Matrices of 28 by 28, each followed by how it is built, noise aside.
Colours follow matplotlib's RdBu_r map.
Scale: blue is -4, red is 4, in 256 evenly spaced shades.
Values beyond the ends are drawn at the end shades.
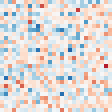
blocks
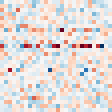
uneven rows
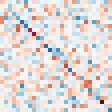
diagonal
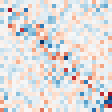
banded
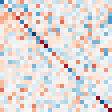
diagonal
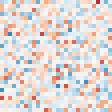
repeating rows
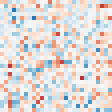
blocks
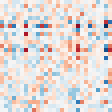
low rank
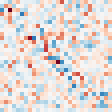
banded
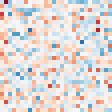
repeating rows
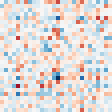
low rank
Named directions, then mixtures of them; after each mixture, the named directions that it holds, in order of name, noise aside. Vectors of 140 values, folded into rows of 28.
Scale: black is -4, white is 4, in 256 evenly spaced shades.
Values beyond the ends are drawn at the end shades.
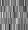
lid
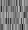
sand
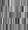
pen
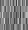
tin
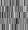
lid.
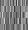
tin.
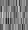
lid, sand, tin.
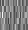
lid, tin.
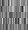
pen.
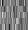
lid.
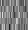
lid.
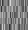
lid, pen.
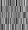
lid, sand, tin.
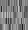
lid, sand.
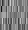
lid, pen, sand.
